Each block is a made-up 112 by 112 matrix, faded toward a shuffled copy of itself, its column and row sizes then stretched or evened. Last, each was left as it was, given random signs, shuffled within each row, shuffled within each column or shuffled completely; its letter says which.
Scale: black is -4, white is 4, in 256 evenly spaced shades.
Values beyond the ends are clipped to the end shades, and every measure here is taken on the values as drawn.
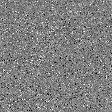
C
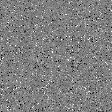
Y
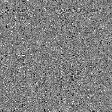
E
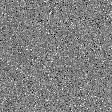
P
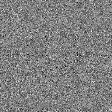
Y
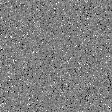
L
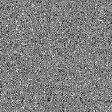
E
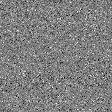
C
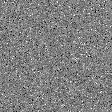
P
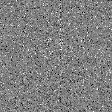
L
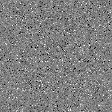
Y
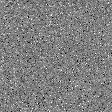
P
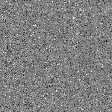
L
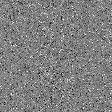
L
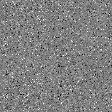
Y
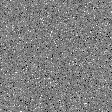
P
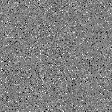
E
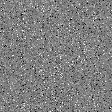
L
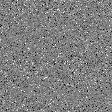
C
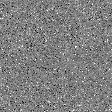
C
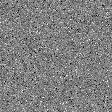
P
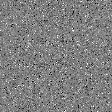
Y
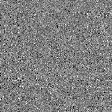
E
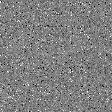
Y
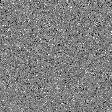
C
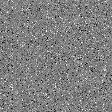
L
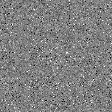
Y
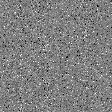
L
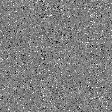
Y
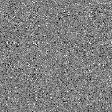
E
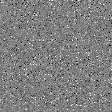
Y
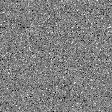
C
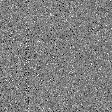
L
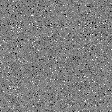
E
